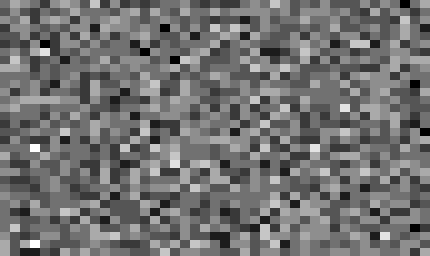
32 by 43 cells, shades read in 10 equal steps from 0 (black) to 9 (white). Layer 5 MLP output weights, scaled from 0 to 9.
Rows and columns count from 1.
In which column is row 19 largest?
4
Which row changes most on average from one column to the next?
22
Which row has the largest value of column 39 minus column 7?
30
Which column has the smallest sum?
42
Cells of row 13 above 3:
29
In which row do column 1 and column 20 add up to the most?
31
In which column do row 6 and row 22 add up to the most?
37
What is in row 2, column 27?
5
